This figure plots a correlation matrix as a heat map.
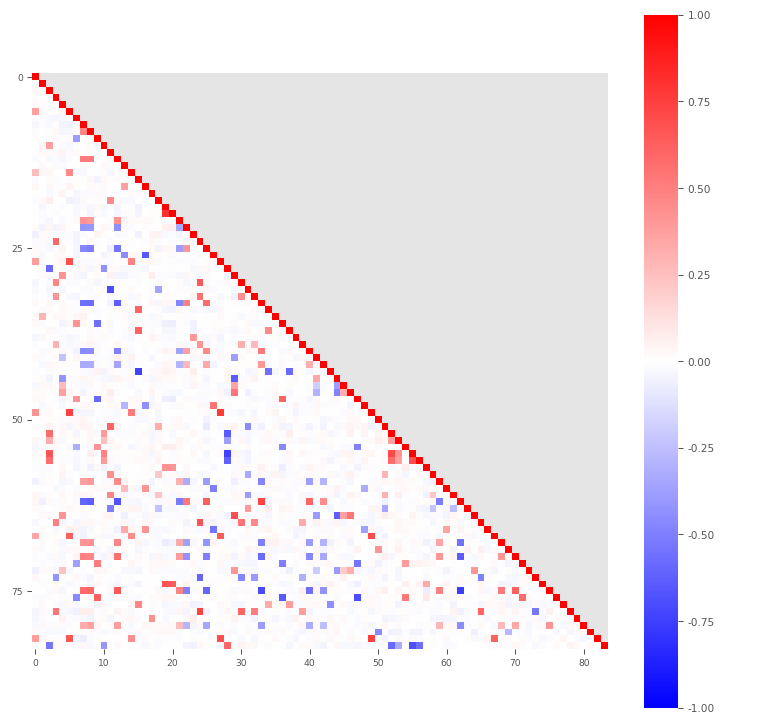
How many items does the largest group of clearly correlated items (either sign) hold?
15
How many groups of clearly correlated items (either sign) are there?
14
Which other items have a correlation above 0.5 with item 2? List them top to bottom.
52, 55, 56
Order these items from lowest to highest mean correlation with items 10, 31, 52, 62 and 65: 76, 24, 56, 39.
76, 39, 24, 56
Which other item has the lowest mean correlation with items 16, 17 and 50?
26
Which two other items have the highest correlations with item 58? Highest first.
11, 51
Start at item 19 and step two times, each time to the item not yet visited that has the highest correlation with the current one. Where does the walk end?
74
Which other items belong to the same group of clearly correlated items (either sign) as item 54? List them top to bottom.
6, 9, 36, 47, 71, 76
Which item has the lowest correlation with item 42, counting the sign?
75
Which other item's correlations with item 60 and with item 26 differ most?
16
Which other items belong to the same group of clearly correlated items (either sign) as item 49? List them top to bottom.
0, 5, 14, 27, 67, 82
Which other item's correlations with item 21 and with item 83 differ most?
55
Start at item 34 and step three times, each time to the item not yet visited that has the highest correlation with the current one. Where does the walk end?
77
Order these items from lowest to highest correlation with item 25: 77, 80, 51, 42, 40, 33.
80, 51, 77, 42, 40, 33
